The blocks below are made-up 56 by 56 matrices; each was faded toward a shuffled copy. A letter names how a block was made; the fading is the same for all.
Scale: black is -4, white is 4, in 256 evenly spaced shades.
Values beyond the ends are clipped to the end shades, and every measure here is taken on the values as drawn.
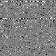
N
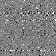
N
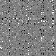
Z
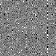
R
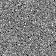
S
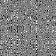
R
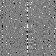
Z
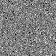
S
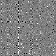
R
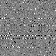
N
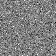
S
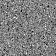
S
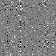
Z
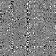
R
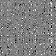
Z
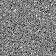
S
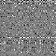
N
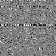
N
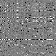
N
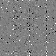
Z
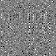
R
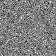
S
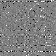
N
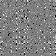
Z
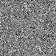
S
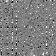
Z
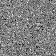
S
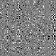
R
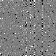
Z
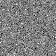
S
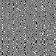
Z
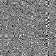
R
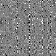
R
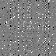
Z
